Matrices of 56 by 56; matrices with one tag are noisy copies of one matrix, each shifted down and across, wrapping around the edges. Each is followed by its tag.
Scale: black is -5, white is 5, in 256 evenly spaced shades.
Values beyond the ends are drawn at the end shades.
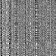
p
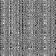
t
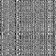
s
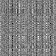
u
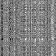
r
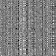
p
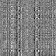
s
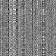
p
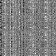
t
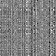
s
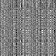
u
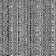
t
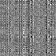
s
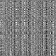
u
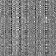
p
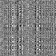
s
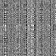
p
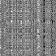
r
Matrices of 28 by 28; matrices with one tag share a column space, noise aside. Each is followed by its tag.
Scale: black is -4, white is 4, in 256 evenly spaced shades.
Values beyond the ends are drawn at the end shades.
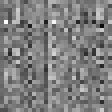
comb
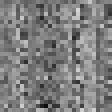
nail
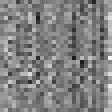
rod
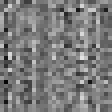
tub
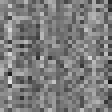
rod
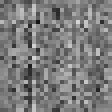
comb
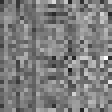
rod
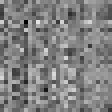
comb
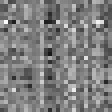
comb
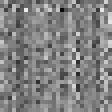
tub
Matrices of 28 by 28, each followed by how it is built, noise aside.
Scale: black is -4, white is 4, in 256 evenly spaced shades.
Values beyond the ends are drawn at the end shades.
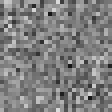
block diagonal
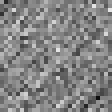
Hankel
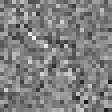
block diagonal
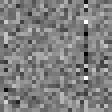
uneven columns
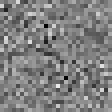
block diagonal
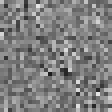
block diagonal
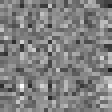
low rank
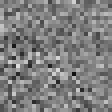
lower triangular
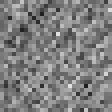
Hankel
